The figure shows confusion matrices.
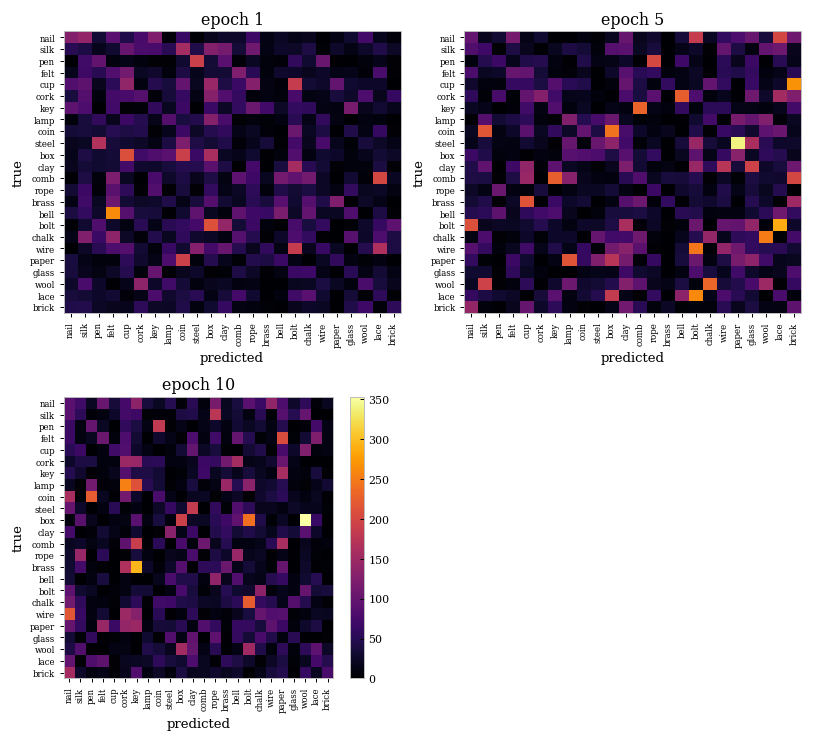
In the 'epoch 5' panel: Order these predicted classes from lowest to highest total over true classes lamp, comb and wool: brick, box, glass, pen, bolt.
pen, bolt, box, glass, brick
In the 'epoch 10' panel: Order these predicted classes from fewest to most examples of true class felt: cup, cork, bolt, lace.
cup, bolt, cork, lace
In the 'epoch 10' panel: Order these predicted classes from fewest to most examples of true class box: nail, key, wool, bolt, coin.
nail, coin, key, bolt, wool
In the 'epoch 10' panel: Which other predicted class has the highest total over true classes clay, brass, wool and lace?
key
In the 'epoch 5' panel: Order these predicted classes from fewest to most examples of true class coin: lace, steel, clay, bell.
bell, steel, clay, lace
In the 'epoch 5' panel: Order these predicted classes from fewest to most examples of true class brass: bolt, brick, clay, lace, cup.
lace, bolt, clay, brick, cup
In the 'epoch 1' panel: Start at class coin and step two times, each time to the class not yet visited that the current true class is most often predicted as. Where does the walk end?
box
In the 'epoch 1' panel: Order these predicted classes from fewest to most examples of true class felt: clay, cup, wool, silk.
wool, clay, silk, cup
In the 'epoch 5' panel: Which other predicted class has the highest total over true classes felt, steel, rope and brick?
paper
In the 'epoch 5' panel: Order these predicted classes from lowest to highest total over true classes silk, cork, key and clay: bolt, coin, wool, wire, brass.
brass, coin, wool, bolt, wire
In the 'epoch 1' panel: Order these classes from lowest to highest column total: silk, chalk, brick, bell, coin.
brick, bell, chalk, silk, coin
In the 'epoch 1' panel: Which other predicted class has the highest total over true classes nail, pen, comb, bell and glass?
felt
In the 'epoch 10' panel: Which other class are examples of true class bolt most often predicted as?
chalk
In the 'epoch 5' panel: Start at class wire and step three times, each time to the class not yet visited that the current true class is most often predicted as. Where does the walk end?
box
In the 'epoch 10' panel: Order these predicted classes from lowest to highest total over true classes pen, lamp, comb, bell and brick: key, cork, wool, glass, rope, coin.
glass, wool, rope, coin, cork, key
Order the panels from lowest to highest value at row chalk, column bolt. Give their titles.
epoch 5, epoch 1, epoch 10
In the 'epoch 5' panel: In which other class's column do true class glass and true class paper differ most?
lamp
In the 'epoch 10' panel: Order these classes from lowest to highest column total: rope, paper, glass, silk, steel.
glass, steel, silk, rope, paper
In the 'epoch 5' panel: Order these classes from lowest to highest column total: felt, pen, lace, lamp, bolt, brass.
brass, pen, felt, lamp, lace, bolt
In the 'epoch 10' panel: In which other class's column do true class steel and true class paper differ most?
clay
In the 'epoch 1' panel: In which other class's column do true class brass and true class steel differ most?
pen
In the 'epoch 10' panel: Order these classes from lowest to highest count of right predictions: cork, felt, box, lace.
lace, felt, cork, box
